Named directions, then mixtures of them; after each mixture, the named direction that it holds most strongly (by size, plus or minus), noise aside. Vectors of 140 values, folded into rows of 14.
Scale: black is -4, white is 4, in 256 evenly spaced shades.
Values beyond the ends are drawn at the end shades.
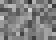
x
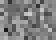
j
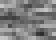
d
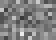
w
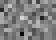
w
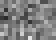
w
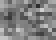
d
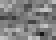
d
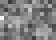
x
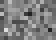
j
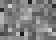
x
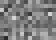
w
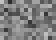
x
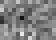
w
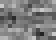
d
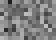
j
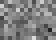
x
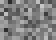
j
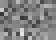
w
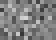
j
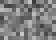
x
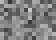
x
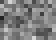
x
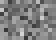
j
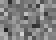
j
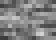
d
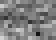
d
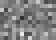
w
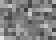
d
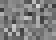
j
